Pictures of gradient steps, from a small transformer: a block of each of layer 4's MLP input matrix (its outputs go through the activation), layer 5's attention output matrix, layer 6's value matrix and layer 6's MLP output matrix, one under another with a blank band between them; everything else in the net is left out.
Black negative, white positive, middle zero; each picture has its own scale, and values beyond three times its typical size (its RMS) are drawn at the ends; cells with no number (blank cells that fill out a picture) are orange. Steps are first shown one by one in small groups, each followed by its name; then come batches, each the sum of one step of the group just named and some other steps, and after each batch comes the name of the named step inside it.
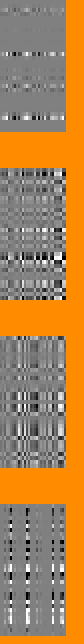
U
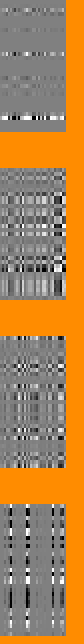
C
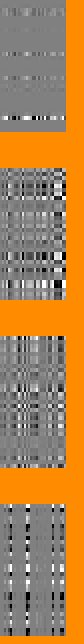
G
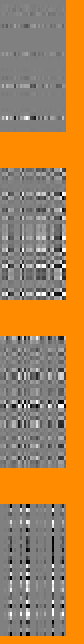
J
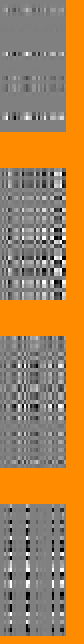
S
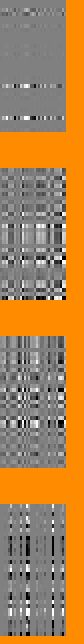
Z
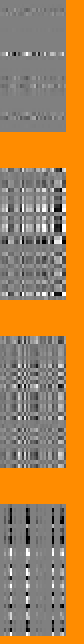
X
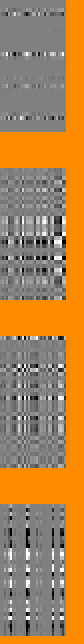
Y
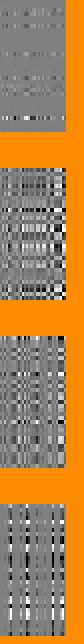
J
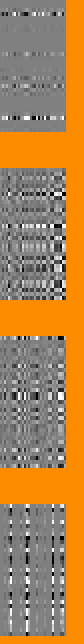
C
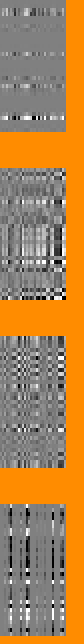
C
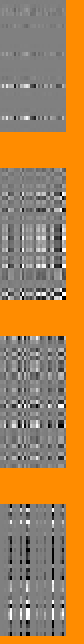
J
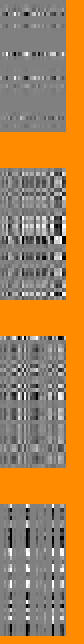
Y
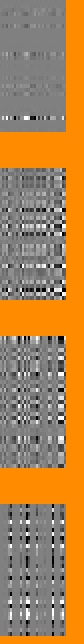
J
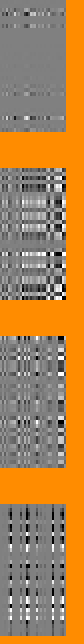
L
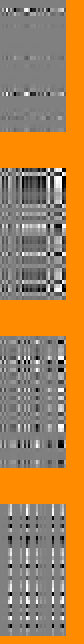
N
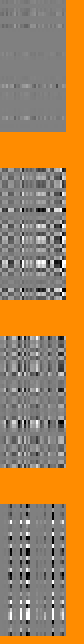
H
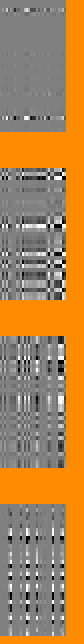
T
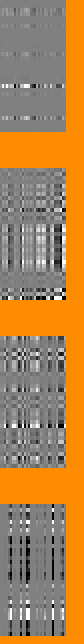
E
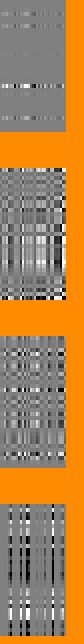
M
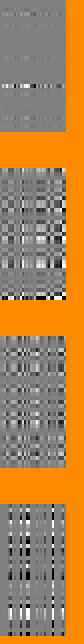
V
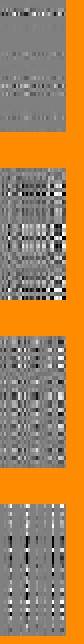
N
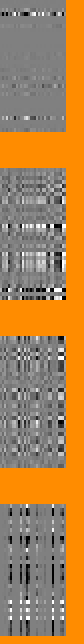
L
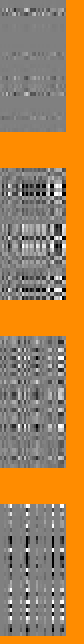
N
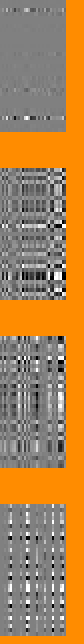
T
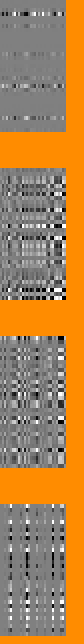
L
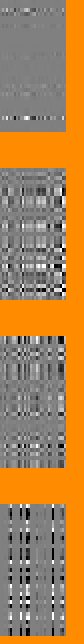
T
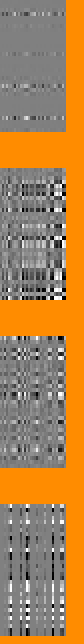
L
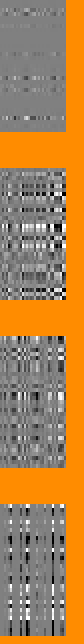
T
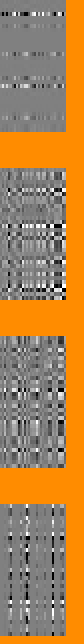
H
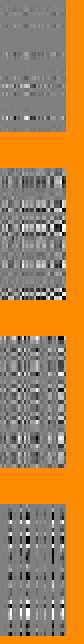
V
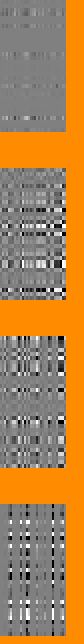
H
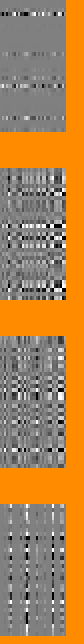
T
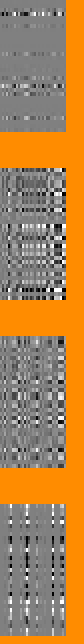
N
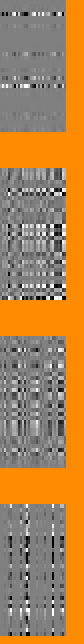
V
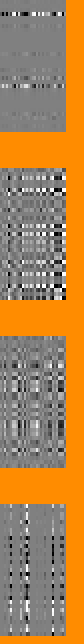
H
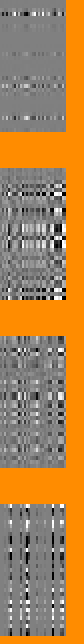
L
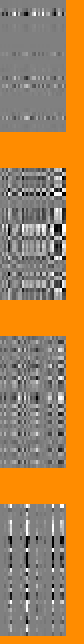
T
